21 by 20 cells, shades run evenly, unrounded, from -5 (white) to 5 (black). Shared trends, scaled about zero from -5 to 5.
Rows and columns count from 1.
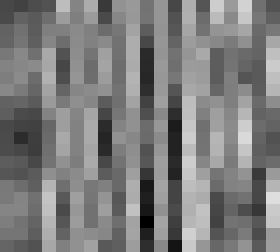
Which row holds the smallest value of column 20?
17
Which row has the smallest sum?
8
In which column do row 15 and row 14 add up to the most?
13
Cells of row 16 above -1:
14
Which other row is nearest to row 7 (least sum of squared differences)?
5
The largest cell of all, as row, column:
19, 11
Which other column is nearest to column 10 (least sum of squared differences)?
12
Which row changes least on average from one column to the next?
3
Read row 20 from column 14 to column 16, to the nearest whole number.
-3 -2 2
